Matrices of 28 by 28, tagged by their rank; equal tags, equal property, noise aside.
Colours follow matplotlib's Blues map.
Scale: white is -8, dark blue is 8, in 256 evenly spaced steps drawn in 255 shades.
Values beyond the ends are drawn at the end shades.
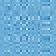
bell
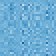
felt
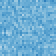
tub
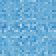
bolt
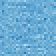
tub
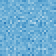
tub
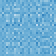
felt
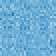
tub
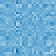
felt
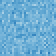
tub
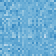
tub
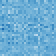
bolt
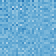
felt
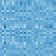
bell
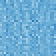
bolt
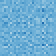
bolt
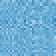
bolt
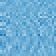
felt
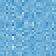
felt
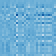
bell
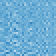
bolt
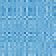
bell
